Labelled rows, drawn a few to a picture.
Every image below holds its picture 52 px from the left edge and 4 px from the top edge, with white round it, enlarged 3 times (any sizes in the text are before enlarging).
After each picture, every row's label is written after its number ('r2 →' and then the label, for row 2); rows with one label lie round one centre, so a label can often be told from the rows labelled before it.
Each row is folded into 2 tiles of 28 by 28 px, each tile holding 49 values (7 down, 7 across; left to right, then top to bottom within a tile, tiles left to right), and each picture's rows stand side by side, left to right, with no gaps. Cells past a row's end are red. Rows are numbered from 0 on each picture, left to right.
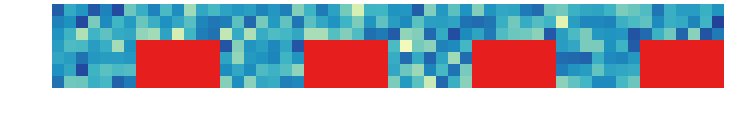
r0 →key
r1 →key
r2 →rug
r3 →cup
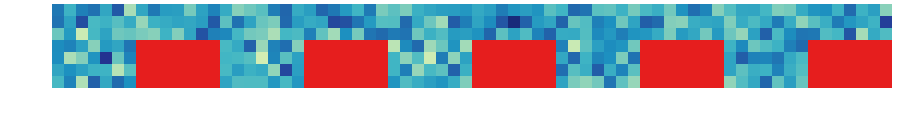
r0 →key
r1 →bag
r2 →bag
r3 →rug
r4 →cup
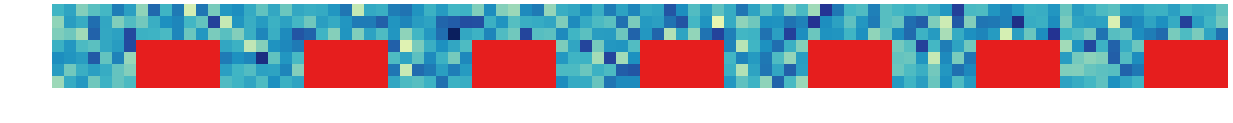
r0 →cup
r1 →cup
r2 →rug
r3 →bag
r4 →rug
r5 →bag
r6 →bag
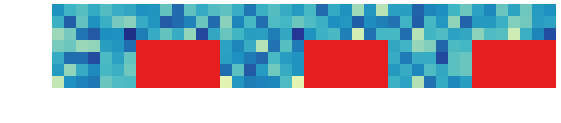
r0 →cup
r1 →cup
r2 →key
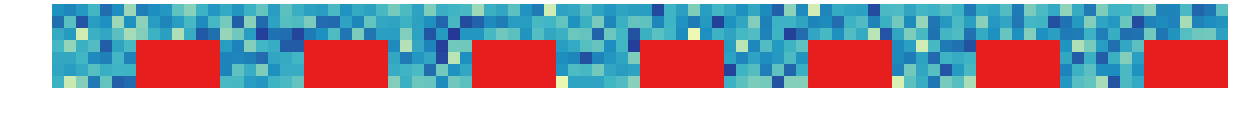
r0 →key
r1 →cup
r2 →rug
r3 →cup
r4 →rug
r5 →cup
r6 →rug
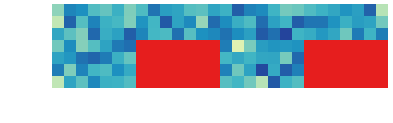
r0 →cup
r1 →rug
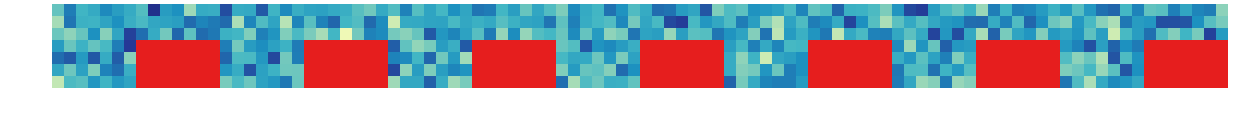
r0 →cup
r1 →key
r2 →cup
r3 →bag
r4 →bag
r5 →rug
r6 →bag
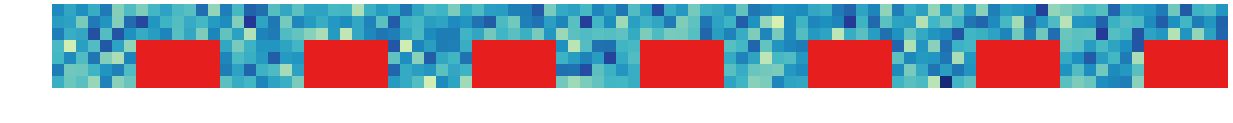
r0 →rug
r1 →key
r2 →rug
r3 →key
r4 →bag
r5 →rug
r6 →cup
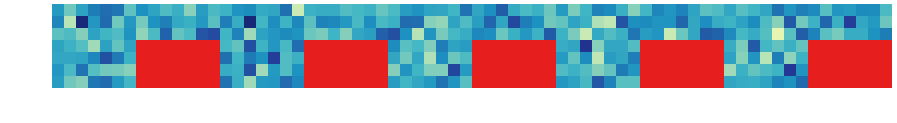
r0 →key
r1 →key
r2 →bag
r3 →bag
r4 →bag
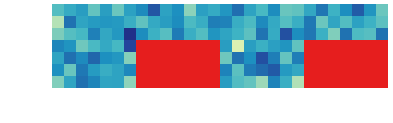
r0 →cup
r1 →rug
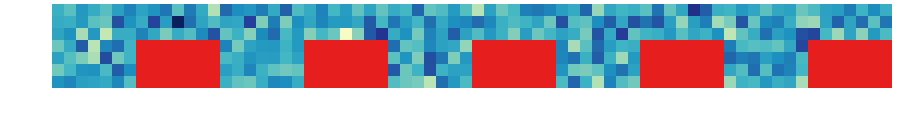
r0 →bag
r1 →key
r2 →rug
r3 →rug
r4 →cup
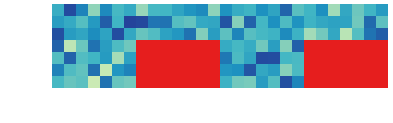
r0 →rug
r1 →key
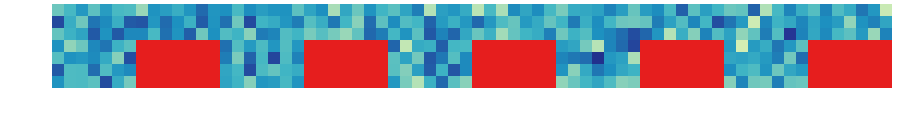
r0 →rug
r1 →key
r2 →rug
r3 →cup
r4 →rug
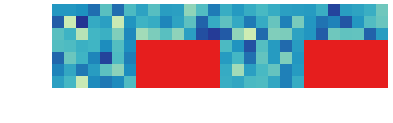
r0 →key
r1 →bag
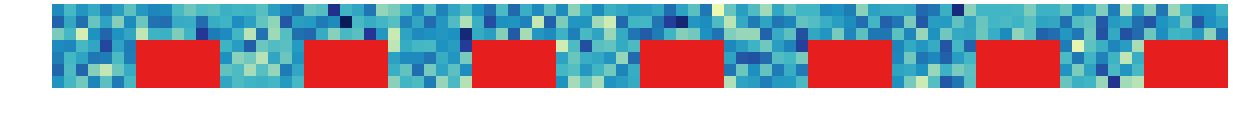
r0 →key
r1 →bag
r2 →cup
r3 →bag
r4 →cup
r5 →key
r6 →rug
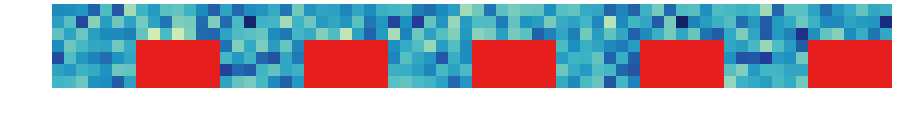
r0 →key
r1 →key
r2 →key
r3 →bag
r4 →cup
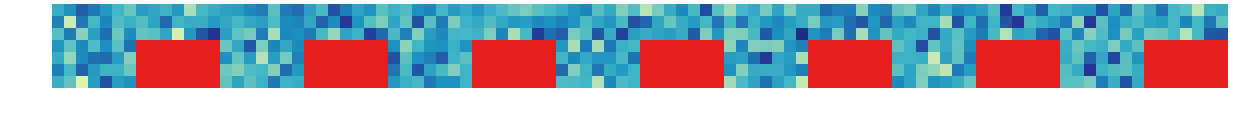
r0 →key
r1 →bag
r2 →key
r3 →rug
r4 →cup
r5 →bag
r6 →key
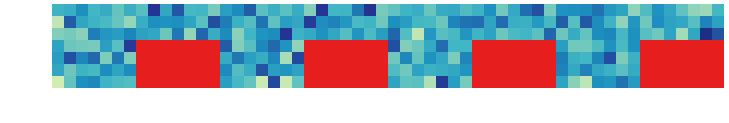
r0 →cup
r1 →rug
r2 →rug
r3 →key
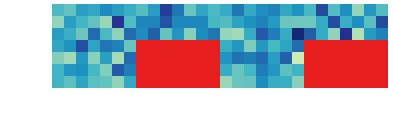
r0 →bag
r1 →cup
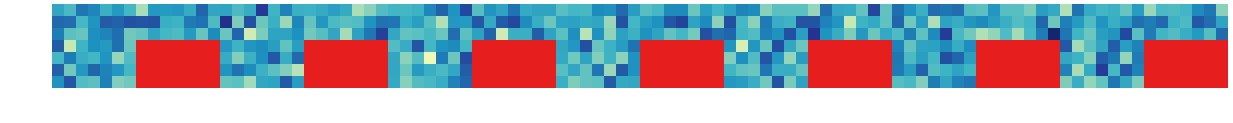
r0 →rug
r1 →key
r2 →bag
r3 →bag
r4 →rug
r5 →key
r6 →rug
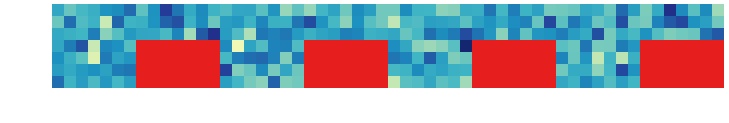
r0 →bag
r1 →rug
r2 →cup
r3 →bag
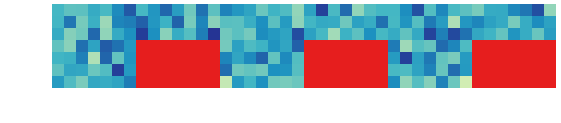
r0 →bag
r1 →cup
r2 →rug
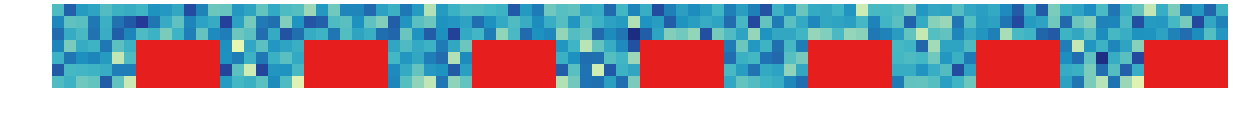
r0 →rug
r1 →rug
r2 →rug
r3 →cup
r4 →key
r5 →bag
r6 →rug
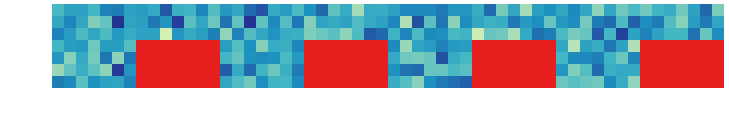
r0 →bag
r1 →key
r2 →key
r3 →rug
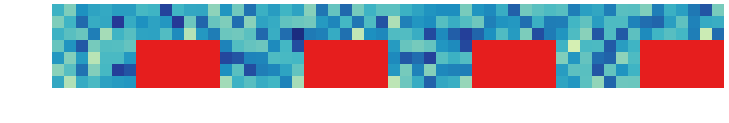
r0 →bag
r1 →cup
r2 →cup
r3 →rug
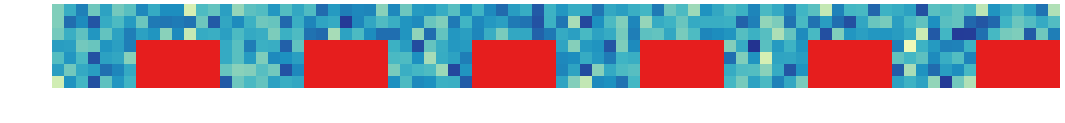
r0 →cup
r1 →bag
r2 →bag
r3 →key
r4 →bag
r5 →rug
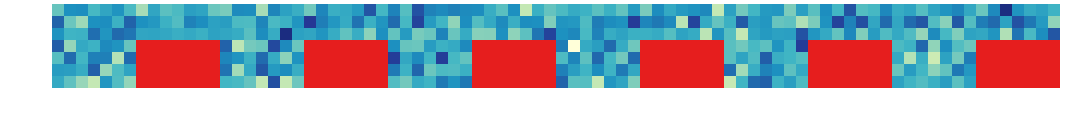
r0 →rug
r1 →rug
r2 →key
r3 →rug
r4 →cup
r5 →bag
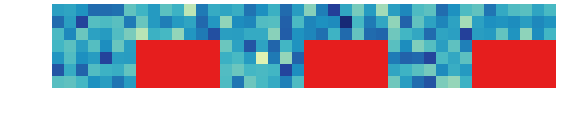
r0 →key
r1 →bag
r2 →cup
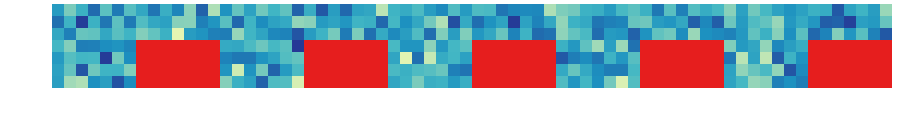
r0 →key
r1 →cup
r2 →bag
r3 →cup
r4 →bag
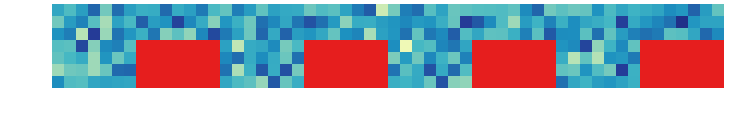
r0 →bag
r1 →rug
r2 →rug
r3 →bag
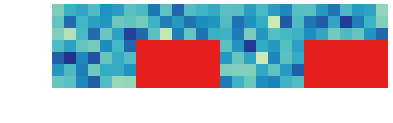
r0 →cup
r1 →bag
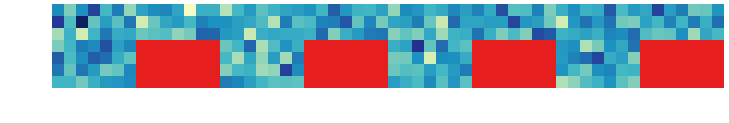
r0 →key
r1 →bag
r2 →bag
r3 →cup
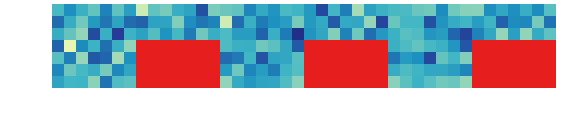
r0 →rug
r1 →cup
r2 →cup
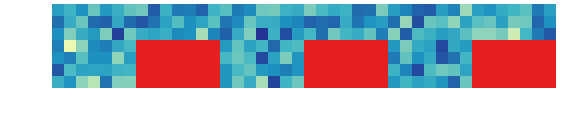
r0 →rug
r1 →rug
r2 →key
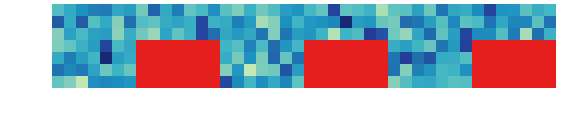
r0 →key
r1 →bag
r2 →cup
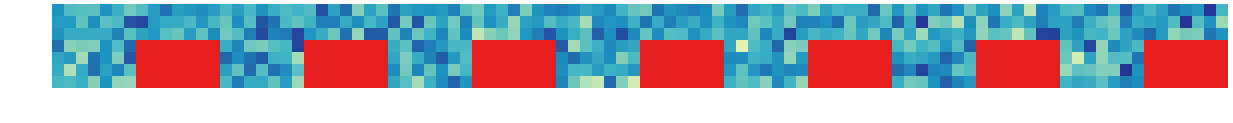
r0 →rug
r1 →cup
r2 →key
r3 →rug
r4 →rug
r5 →key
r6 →bag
